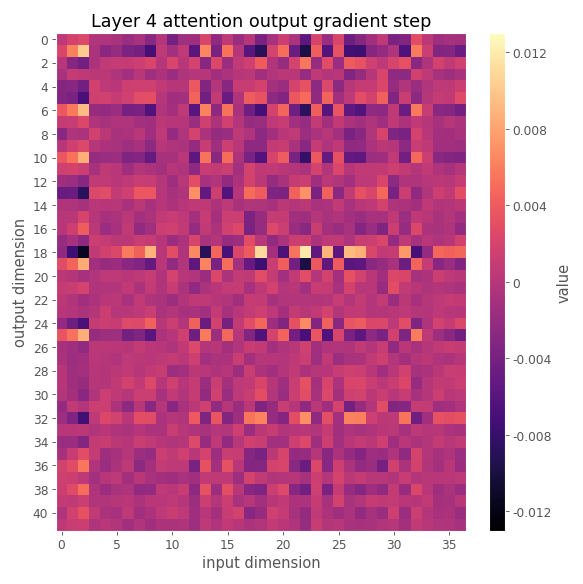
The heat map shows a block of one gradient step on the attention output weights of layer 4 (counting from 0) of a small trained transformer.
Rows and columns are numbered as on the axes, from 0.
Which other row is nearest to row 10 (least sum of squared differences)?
6
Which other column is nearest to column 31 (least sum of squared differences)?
26
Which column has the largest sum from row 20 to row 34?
22
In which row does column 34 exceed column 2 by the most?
18
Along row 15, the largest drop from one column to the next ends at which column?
17
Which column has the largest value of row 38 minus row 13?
2
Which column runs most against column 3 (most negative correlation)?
0
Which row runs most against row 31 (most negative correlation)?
20
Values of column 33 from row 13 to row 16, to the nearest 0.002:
0 0 0 0
